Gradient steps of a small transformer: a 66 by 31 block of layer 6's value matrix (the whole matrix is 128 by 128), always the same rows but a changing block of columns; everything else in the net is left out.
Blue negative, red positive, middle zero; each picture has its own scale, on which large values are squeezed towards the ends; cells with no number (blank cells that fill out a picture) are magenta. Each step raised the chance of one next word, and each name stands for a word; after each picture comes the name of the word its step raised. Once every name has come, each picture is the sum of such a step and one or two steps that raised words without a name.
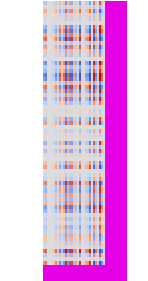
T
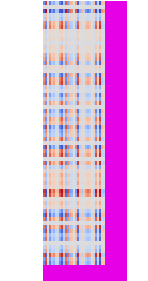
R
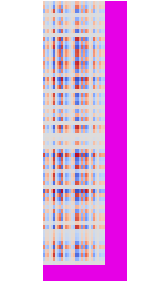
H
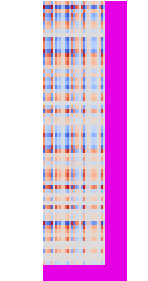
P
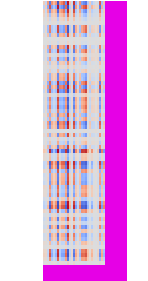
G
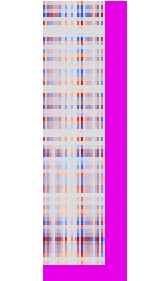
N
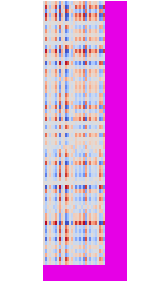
P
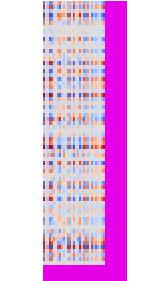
N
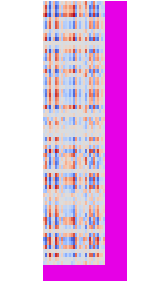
N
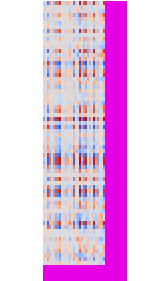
H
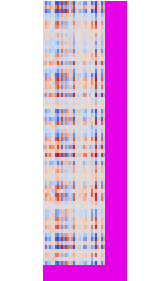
R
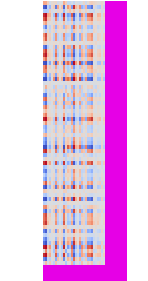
T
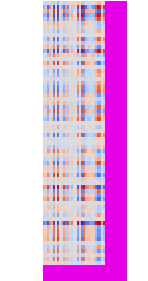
P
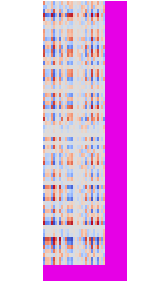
N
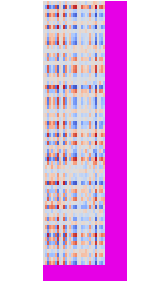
G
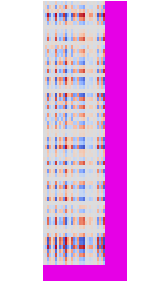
N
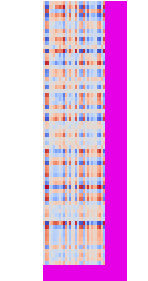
P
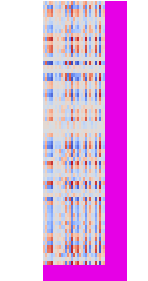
T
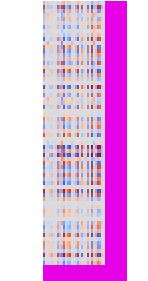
H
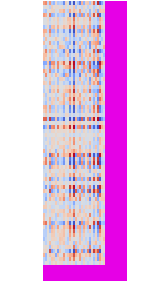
H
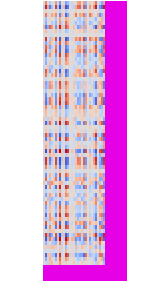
N
